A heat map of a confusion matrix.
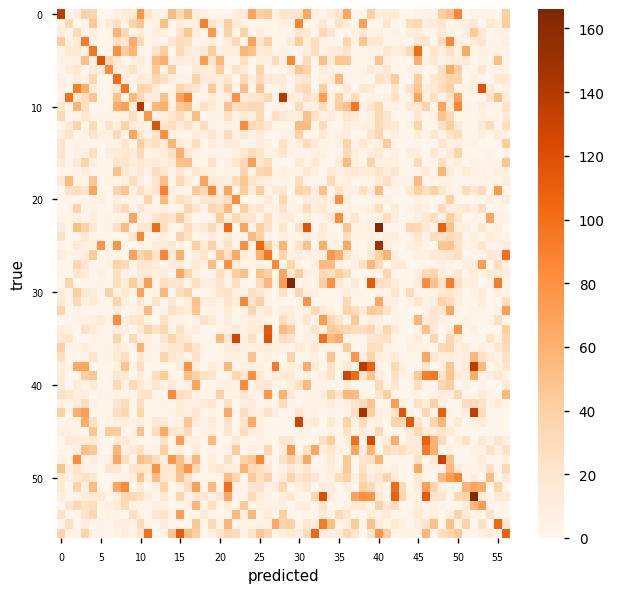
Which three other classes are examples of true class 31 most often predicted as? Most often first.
23, 40, 17
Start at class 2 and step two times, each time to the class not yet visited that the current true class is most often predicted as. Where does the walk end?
13
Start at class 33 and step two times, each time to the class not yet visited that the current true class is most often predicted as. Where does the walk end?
35
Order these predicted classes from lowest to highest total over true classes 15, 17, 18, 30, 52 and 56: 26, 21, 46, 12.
12, 26, 21, 46
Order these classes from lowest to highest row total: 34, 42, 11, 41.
42, 11, 41, 34
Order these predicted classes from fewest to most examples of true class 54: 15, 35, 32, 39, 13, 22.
32, 39, 13, 35, 22, 15
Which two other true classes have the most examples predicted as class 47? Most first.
39, 46
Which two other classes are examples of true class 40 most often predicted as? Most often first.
23, 17
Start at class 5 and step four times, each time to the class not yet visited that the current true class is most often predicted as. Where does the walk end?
10
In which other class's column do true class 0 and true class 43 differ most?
38
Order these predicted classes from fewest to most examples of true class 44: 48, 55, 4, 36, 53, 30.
55, 53, 4, 36, 48, 30
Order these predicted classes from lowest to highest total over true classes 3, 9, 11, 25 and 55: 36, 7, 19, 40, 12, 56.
12, 56, 19, 36, 7, 40
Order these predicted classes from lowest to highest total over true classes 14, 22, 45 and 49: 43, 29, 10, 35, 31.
43, 29, 31, 35, 10
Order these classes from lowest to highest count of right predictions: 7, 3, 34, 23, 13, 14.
34, 14, 23, 13, 3, 7
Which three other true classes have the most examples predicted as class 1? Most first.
9, 18, 29
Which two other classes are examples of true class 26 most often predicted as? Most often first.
56, 13
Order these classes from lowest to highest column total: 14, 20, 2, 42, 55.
20, 55, 14, 42, 2
